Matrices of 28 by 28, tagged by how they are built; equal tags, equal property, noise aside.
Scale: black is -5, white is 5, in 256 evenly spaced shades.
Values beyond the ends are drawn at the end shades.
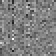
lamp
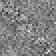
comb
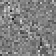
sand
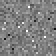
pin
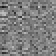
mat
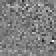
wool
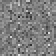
lamp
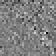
wool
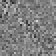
sand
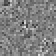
sand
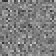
mat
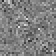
sand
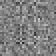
mat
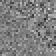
wool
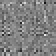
mat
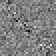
comb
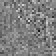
wool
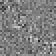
sand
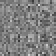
mat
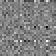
mat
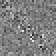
comb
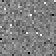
pin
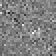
sand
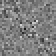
sand
